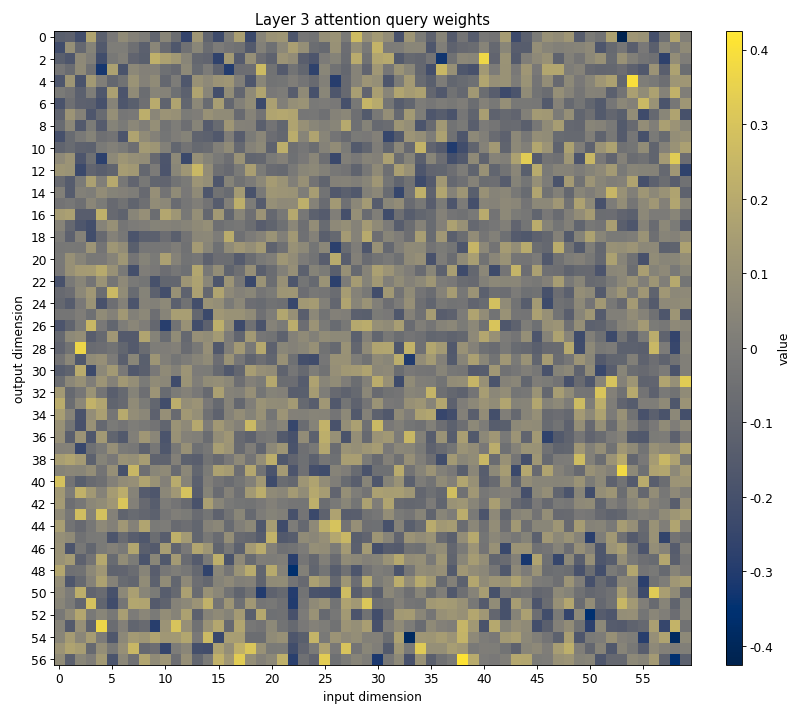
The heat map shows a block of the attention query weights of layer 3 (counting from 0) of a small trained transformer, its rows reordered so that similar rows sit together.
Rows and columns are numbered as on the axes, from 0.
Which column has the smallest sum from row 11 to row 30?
51
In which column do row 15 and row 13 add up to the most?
23
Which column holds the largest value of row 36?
33
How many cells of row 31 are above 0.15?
7
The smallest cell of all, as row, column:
0, 53
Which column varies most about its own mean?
22
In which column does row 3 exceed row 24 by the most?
46
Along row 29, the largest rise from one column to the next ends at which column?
34
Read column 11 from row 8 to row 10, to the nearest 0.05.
0 0 -0.1
